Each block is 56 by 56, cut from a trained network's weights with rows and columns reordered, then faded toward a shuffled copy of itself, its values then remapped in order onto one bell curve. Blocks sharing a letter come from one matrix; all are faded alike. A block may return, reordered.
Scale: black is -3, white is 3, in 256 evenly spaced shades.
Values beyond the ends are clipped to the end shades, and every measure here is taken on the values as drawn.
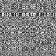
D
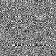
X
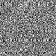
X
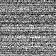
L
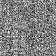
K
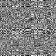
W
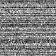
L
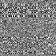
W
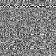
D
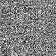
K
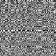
D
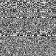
D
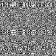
W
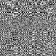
D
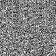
K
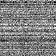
L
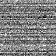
L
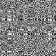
W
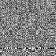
X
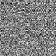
X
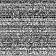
L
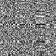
X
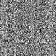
K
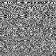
D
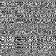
W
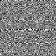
D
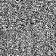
K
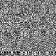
X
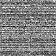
L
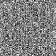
K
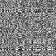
X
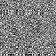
X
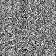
K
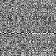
X
